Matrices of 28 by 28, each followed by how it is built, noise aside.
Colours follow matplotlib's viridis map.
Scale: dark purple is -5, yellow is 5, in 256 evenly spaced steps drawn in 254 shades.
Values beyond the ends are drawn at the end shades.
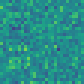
blocks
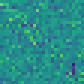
banded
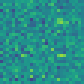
low rank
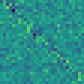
banded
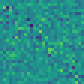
banded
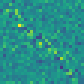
banded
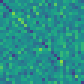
diagonal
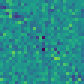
banded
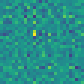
low rank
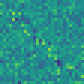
banded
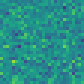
low rank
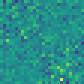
block diagonal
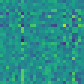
low rank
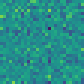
low rank
